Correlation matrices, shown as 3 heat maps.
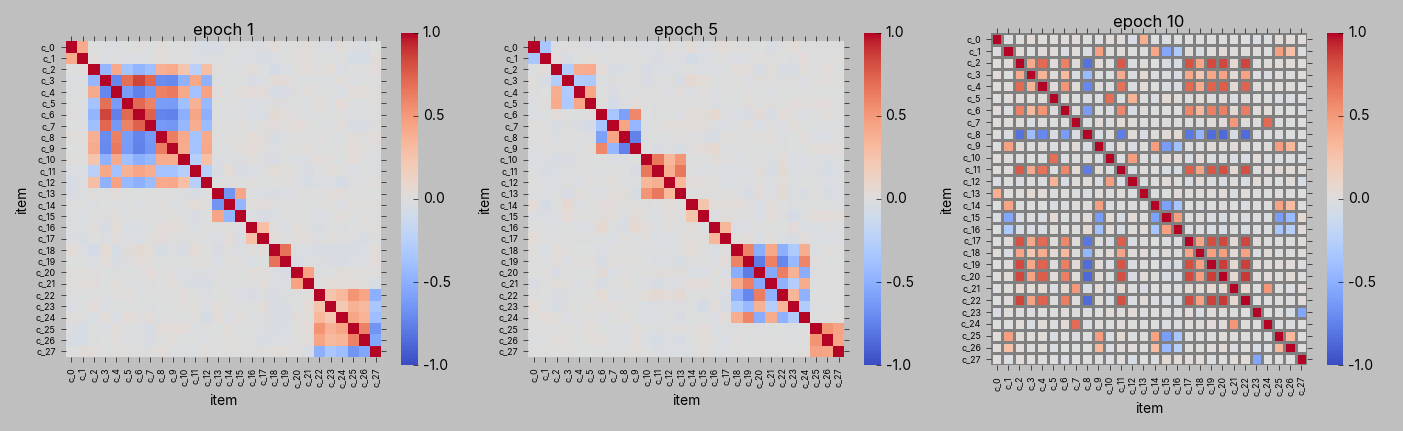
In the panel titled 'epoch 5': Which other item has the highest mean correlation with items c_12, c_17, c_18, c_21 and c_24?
c_19
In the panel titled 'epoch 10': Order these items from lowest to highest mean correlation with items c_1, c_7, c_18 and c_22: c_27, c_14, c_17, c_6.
c_27, c_14, c_6, c_17
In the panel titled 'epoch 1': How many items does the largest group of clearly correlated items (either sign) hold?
11
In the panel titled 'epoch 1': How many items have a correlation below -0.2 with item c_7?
6
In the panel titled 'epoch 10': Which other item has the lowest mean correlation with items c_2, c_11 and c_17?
c_8
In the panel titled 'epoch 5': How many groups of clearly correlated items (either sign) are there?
8
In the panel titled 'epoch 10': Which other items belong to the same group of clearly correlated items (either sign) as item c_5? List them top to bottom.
c_10, c_12
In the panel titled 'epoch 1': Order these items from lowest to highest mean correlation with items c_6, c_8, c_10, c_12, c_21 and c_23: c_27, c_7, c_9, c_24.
c_7, c_27, c_24, c_9
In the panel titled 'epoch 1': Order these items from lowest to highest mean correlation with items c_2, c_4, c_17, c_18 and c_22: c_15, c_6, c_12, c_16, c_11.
c_6, c_11, c_15, c_16, c_12
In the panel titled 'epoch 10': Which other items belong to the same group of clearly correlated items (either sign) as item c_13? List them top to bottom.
c_0
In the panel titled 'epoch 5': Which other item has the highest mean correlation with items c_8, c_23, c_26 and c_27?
c_25
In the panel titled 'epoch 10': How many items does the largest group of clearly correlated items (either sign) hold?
11
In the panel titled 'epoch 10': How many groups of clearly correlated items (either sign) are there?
6
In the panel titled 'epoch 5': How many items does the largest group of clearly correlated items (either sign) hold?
7
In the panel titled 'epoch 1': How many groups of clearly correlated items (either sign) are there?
7
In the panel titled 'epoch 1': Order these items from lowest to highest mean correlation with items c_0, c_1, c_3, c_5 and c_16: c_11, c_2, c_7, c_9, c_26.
c_9, c_2, c_26, c_11, c_7
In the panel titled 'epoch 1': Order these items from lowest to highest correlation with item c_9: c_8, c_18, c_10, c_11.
c_11, c_18, c_10, c_8
